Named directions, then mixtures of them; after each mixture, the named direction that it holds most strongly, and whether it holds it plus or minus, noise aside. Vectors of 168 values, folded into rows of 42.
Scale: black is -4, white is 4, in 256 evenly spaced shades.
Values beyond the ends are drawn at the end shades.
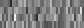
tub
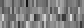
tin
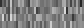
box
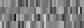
tin, plus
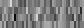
tub, minus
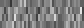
tub, plus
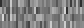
box, plus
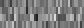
tub, plus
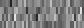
tub, plus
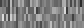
box, plus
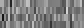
box, minus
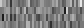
box, minus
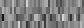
tin, minus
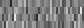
tub, plus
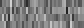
box, plus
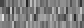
tin, plus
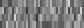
tub, plus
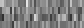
tin, minus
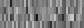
tub, plus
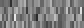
tub, plus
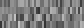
tin, minus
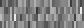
tub, plus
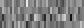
tin, minus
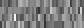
tub, plus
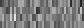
box, plus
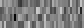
tub, minus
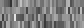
tub, plus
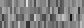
tin, minus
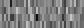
box, minus
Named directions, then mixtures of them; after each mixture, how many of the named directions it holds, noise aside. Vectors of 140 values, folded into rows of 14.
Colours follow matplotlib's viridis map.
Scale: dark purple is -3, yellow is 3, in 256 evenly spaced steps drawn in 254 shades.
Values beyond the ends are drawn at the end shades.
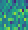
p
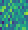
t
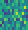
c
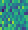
one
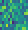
one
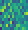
one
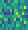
one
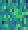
three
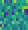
three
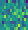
three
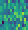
three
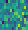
three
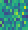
one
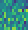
two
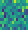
three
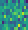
three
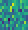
three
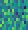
one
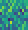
two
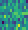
three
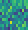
two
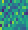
two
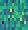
two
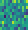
two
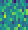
two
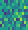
one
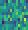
three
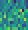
one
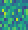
three
